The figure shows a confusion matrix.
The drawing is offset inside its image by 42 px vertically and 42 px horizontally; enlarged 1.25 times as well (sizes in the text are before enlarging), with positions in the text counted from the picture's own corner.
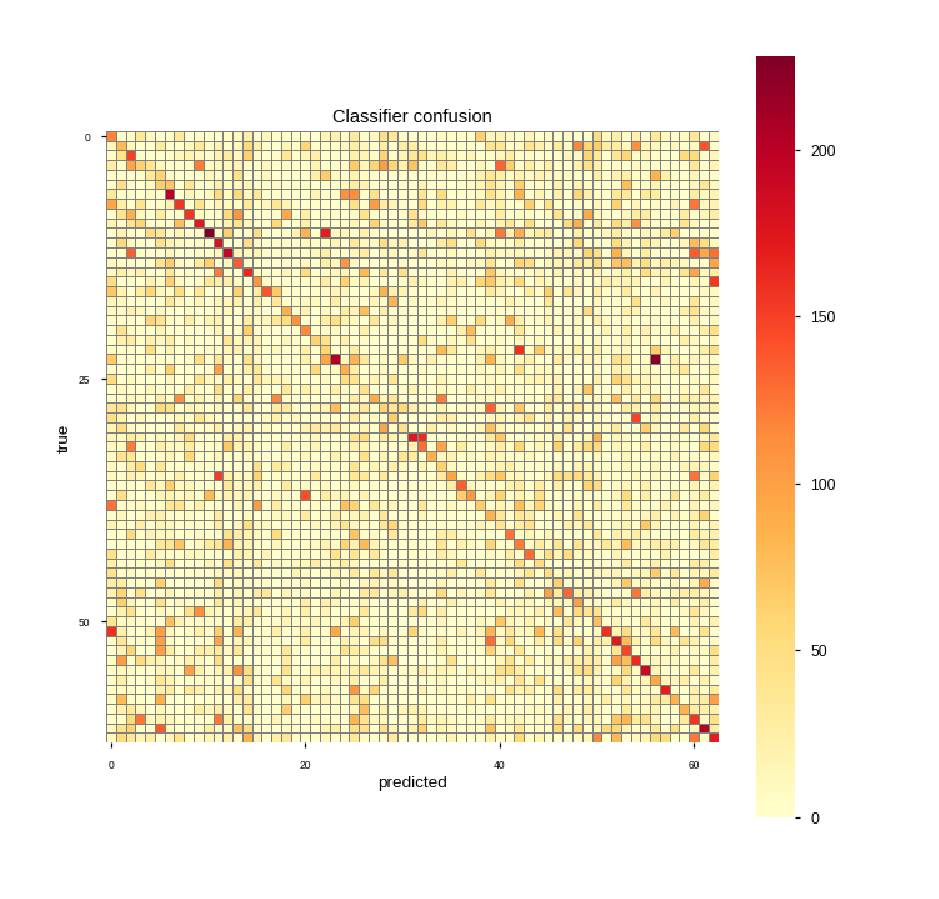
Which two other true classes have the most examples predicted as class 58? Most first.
51, 10
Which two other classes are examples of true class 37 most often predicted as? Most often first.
20, 10
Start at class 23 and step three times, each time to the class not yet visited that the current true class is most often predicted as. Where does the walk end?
39
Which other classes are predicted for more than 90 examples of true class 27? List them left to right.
7, 17, 34
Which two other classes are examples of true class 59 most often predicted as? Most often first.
26, 18
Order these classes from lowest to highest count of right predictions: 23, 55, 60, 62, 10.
60, 62, 55, 23, 10
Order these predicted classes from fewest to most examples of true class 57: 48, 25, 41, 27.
48, 41, 27, 25
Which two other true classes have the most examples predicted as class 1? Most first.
54, 58
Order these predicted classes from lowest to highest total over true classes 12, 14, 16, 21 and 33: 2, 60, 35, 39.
35, 39, 2, 60
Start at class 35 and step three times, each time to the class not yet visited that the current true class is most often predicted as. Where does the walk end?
3
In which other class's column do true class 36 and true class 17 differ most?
29
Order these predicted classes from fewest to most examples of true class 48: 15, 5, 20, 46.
15, 46, 20, 5
